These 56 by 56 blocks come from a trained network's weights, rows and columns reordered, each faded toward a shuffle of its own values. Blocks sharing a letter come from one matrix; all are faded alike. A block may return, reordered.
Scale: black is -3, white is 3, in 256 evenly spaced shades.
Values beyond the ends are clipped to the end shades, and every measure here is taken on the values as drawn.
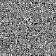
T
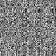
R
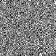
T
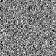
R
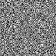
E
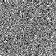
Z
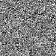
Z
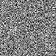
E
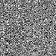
T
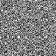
E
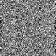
R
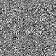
T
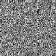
E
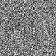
E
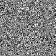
T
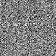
T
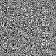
R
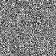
T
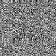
E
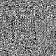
T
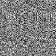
E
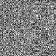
R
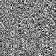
Z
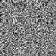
E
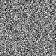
E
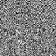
E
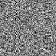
E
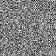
E
